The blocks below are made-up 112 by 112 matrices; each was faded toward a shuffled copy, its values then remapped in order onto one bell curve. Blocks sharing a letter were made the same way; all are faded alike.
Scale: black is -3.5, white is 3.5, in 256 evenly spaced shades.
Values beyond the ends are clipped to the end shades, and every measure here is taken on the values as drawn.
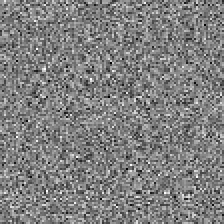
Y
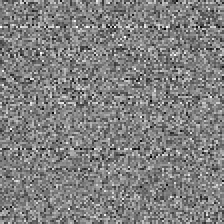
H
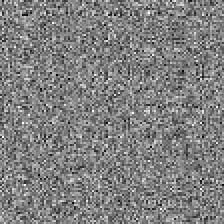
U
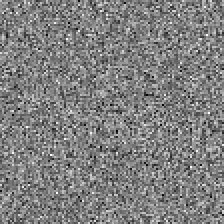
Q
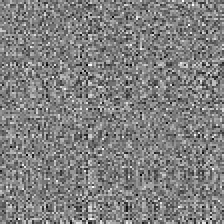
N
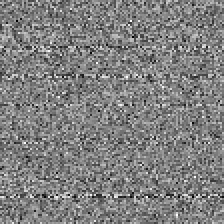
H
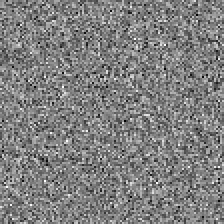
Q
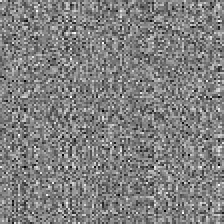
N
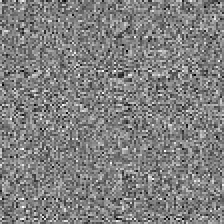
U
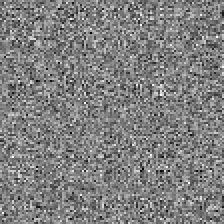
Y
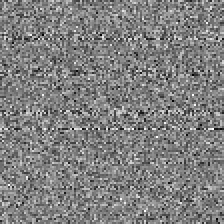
H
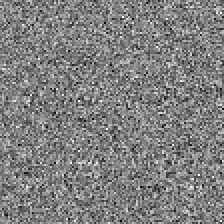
Q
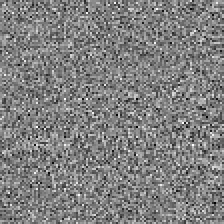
Y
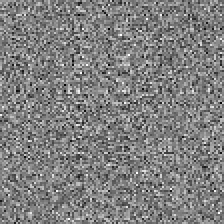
U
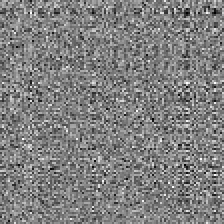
N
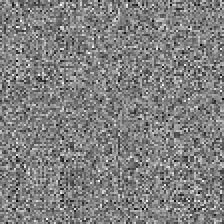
U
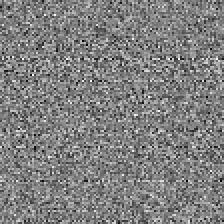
H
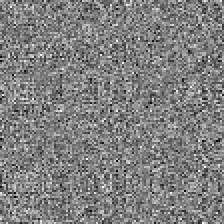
U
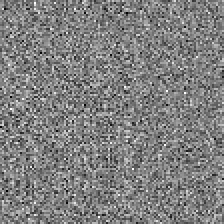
Y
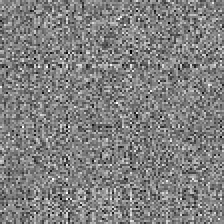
U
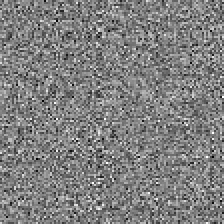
Y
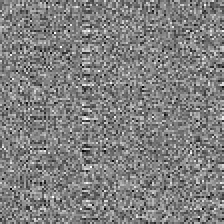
U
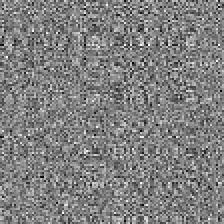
N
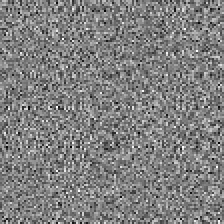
U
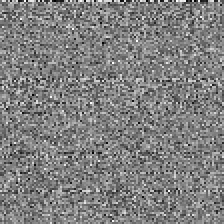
H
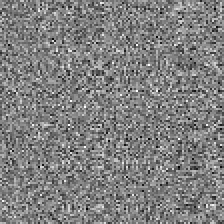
Y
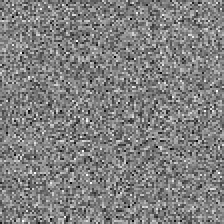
Q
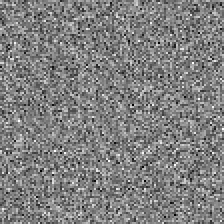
Q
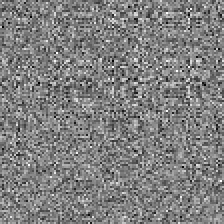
U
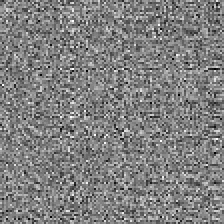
U
